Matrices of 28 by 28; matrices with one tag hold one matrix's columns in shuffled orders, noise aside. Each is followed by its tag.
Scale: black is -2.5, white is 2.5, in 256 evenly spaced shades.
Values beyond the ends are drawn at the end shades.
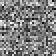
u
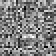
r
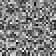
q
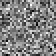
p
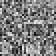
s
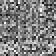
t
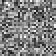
r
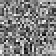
s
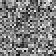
r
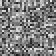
r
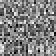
s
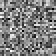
r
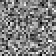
p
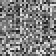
t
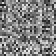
t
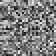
u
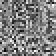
t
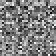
u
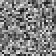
p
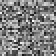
u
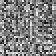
t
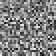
q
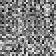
t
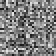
r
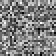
u
